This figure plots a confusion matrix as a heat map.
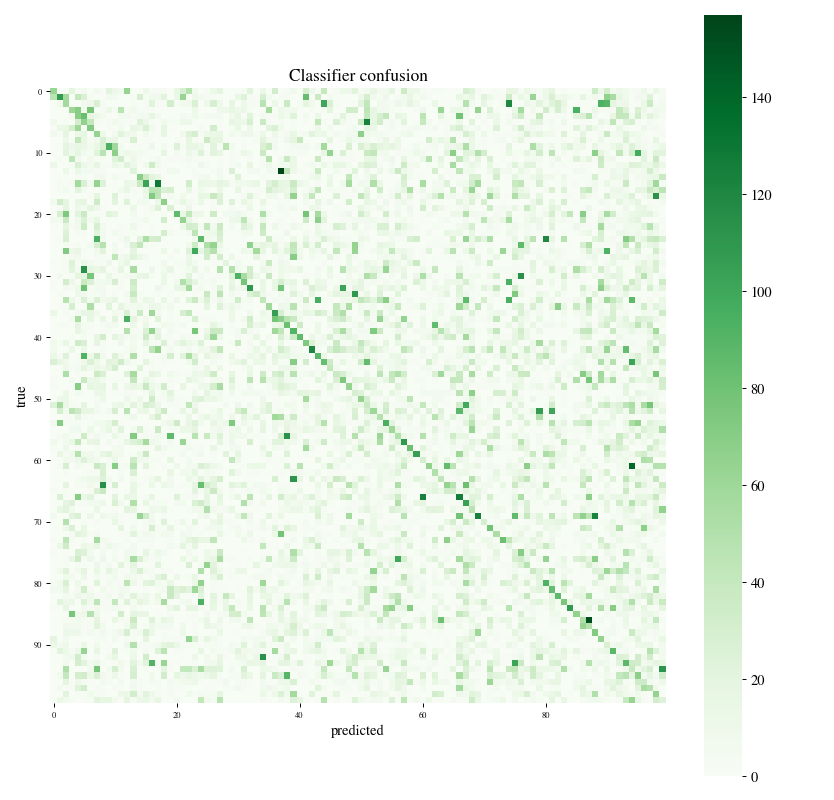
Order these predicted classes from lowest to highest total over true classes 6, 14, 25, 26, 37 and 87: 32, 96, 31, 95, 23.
31, 96, 95, 32, 23
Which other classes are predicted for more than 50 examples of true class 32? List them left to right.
5, 22, 37, 47, 89
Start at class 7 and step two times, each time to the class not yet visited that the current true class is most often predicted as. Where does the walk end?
41
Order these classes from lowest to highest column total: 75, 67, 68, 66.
75, 68, 66, 67
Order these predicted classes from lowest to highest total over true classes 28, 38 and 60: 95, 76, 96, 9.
9, 76, 95, 96
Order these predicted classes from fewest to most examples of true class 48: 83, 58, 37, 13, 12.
58, 12, 13, 37, 83
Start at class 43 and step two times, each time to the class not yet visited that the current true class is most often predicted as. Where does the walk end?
51
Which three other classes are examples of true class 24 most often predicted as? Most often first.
80, 7, 93
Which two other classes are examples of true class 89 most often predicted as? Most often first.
22, 37
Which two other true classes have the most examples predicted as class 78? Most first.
1, 9
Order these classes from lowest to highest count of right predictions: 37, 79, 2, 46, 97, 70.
79, 70, 46, 97, 2, 37
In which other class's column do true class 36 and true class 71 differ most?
96
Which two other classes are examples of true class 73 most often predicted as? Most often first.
64, 7
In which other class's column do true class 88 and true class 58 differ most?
69
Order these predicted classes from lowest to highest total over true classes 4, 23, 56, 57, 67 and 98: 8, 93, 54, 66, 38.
8, 54, 93, 66, 38
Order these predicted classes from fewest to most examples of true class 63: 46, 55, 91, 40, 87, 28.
28, 55, 40, 91, 46, 87
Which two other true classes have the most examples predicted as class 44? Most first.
2, 9
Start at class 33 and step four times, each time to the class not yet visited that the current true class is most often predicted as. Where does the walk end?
94
